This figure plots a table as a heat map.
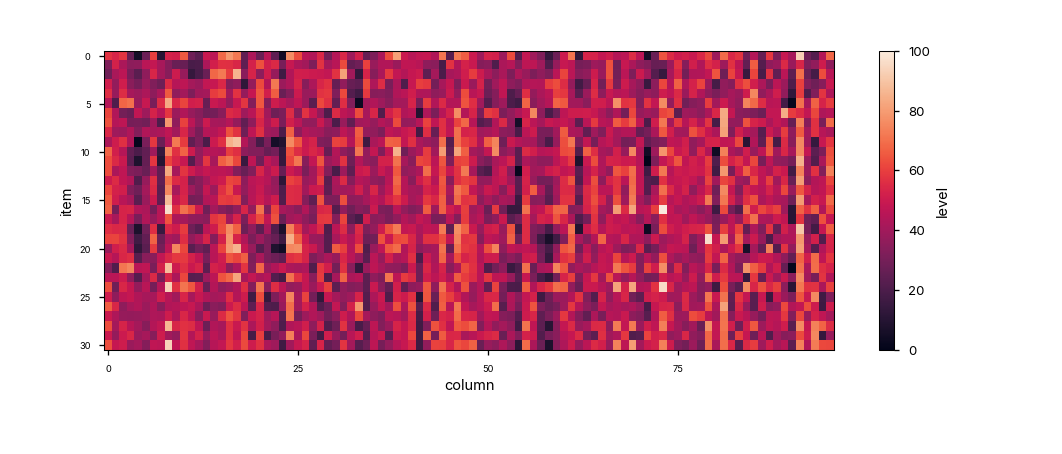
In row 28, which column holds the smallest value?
58
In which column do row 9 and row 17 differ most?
22
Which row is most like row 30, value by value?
28
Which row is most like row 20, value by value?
9
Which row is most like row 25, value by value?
29
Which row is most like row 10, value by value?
14
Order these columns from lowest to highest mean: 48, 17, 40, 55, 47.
40, 48, 55, 17, 47
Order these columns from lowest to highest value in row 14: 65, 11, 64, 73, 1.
11, 65, 1, 64, 73
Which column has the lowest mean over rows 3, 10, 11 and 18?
71
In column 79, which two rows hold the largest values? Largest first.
19, 28
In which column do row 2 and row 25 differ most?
93
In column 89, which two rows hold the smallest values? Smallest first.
5, 22
